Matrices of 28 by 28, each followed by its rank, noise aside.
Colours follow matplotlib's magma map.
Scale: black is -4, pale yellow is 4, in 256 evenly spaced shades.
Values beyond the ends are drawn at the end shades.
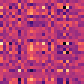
two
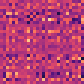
three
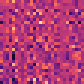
four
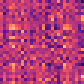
four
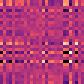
one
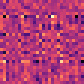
three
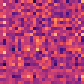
four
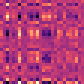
one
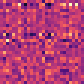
three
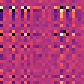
one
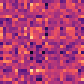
three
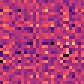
three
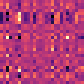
two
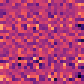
three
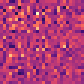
four
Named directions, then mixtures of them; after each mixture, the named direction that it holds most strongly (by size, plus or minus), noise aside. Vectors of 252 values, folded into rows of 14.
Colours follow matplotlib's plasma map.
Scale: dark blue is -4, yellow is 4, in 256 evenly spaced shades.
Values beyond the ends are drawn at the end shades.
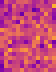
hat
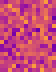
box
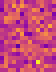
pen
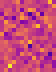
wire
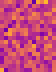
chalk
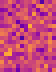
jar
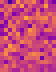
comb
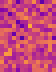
jar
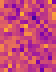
pen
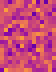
chalk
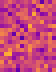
jar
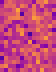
pen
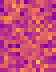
pen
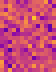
hat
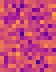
pen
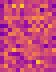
pen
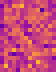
pen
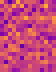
comb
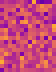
chalk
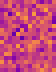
jar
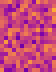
chalk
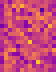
pen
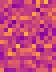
chalk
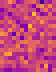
jar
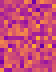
chalk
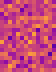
box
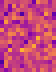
hat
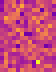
pen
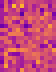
pen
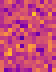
jar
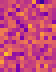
jar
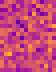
jar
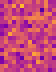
comb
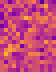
comb
